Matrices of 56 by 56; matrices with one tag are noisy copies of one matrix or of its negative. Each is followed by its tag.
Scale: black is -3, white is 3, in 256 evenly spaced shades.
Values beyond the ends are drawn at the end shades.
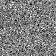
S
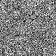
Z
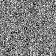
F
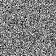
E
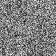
Z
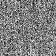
F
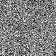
Z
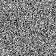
S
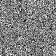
Z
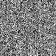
F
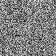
Z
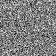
S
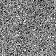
Z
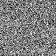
S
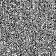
F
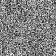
Z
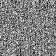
F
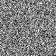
S
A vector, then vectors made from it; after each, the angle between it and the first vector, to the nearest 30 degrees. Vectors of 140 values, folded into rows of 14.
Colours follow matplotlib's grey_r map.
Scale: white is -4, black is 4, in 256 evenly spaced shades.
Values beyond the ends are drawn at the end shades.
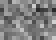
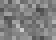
30 degrees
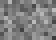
150 degrees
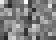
90 degrees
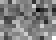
30 degrees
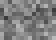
30 degrees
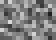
120 degrees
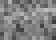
150 degrees
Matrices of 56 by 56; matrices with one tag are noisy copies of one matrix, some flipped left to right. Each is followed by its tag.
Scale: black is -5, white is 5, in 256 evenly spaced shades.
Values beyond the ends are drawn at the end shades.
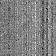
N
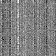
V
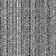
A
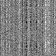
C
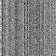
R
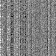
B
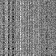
N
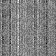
V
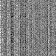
B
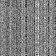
A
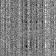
C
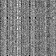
A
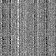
V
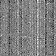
V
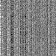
B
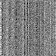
R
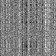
C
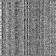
R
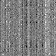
C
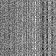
N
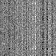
N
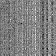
N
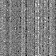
A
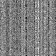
A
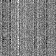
V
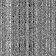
C
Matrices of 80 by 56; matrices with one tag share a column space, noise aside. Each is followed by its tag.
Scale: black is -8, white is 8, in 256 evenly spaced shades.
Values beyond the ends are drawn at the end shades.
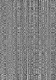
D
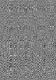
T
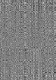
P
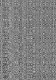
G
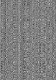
G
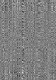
P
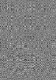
T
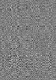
T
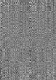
P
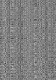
G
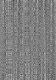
D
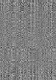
P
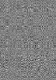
T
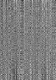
D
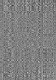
P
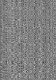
G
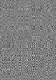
T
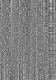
D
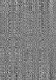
P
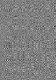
T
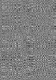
T
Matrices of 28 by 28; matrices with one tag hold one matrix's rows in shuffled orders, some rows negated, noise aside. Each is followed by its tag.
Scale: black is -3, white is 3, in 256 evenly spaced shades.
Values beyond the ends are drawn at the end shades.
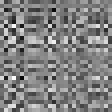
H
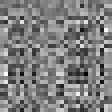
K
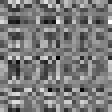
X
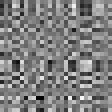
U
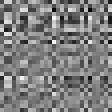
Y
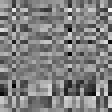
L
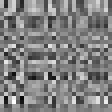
H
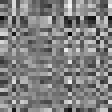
L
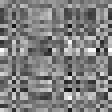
L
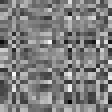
L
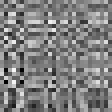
H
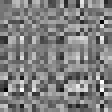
K
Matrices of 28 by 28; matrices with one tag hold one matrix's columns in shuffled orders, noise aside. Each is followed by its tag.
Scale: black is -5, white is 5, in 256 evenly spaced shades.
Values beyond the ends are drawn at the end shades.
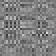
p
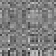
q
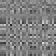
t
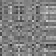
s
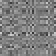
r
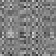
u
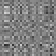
s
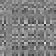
t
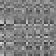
t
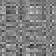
s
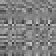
t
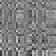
q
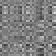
s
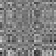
q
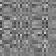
p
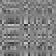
t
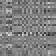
r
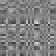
t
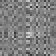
u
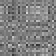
s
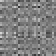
u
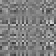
t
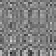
q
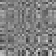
q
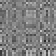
q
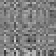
q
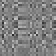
p
